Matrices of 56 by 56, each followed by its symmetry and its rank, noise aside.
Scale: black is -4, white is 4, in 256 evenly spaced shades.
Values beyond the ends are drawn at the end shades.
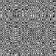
no symmetry, rank five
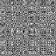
antisymmetric, rank six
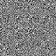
symmetric, rank seven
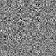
no symmetry, rank six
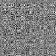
no symmetry, rank six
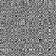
symmetric, rank five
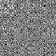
symmetric, rank six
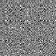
symmetric, rank five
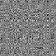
no symmetry, rank six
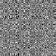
no symmetry, rank five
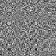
no symmetry, rank six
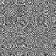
symmetric, rank six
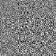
antisymmetric, rank six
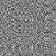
antisymmetric, rank six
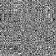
antisymmetric, rank six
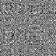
antisymmetric, rank six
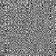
no symmetry, rank five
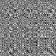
antisymmetric, rank six
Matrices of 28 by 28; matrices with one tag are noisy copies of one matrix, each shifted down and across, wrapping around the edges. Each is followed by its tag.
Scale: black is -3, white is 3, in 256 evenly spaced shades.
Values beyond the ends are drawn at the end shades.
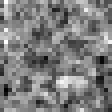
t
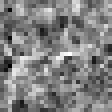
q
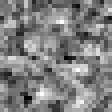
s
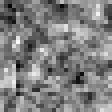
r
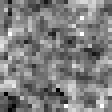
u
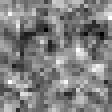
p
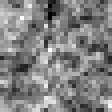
u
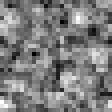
s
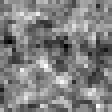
p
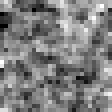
u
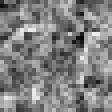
q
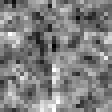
t
